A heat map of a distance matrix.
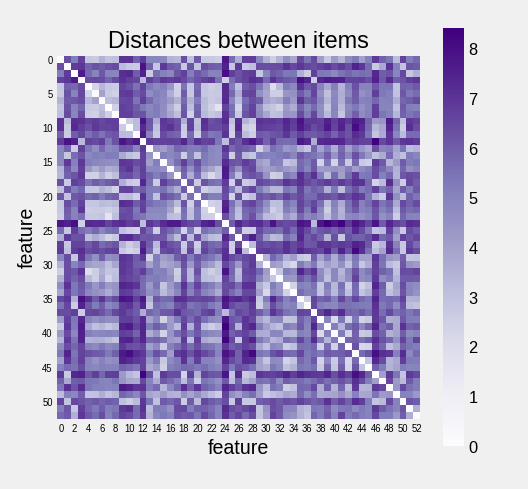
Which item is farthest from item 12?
46
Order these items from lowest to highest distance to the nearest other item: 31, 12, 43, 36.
31, 36, 12, 43
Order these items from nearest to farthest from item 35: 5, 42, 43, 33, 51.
51, 33, 42, 5, 43
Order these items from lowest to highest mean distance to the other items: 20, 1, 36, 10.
20, 36, 1, 10
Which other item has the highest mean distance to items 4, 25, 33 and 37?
35
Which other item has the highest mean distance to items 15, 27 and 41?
24
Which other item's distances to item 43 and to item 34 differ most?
48
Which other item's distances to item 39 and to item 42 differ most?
45
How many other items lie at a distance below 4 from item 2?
6
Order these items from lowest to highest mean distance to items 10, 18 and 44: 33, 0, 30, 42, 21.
42, 30, 33, 0, 21
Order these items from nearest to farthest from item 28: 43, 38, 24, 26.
38, 24, 26, 43
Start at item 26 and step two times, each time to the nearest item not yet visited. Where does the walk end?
23
